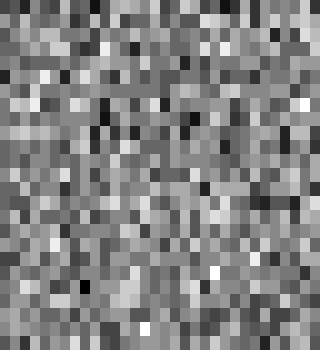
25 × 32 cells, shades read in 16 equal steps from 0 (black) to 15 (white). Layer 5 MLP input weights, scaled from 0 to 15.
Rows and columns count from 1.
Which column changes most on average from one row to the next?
3
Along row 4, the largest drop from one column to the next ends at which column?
8
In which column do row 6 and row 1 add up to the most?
13
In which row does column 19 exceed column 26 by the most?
1
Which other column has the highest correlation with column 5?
6
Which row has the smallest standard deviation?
12
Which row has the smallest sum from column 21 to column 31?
23
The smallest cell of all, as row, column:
21, 9
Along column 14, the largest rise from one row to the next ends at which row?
11
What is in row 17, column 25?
5
